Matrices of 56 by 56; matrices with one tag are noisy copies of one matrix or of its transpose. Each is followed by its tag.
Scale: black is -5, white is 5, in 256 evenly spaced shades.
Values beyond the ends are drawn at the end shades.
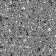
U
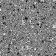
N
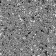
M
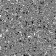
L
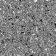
L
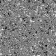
M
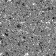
N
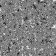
N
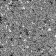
U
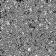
U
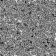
M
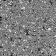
U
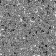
M
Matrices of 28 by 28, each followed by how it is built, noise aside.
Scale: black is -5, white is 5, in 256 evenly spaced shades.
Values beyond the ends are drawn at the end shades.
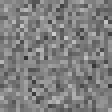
noise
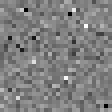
sparse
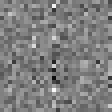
uneven columns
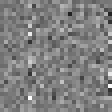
uneven columns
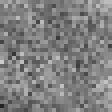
smooth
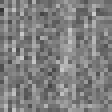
blocks
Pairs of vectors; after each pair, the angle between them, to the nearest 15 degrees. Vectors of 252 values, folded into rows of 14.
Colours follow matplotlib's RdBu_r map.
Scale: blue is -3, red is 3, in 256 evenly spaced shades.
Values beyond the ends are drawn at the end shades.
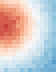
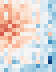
30 degrees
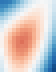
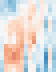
45 degrees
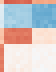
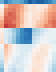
150 degrees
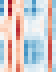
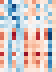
135 degrees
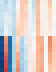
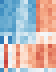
60 degrees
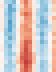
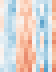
30 degrees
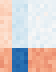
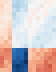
15 degrees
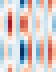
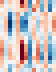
165 degrees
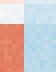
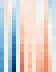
120 degrees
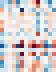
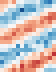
75 degrees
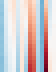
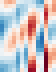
45 degrees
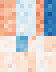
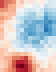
60 degrees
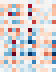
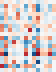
75 degrees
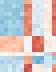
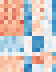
165 degrees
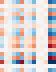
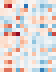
105 degrees
